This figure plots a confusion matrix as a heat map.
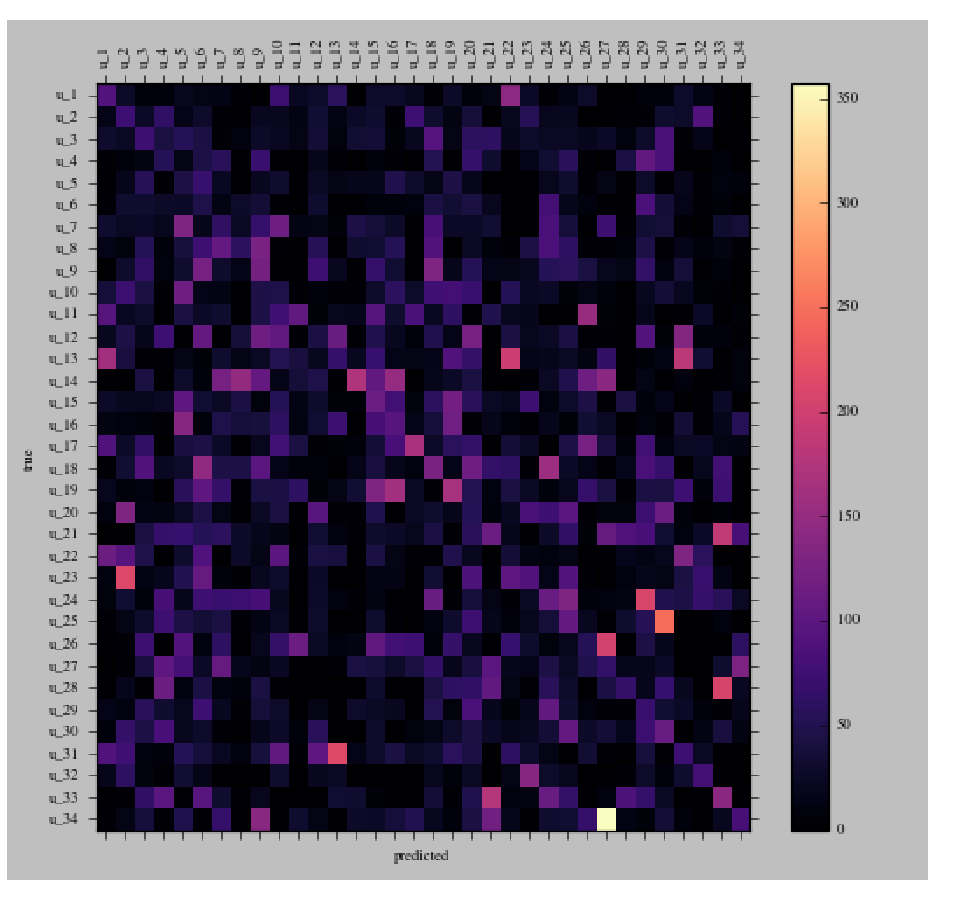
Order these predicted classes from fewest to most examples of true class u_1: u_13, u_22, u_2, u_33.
u_33, u_2, u_13, u_22
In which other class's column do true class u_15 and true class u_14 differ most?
u_27
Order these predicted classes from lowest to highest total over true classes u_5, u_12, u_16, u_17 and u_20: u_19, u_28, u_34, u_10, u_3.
u_28, u_34, u_3, u_19, u_10
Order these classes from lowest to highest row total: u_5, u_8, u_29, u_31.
u_5, u_29, u_8, u_31
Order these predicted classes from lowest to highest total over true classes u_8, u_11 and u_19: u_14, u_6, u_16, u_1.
u_14, u_1, u_6, u_16
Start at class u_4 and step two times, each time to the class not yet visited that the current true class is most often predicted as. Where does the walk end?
u_24
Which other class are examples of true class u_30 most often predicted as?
u_25
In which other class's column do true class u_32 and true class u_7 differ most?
u_23
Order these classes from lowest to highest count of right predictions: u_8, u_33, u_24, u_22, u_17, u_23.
u_22, u_8, u_23, u_24, u_33, u_17
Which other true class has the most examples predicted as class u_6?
u_18
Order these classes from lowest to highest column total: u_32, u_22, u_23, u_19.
u_32, u_23, u_22, u_19
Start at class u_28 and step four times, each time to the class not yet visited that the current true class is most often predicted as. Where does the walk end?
u_34
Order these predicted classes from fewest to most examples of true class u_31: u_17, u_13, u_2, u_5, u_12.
u_17, u_5, u_2, u_12, u_13
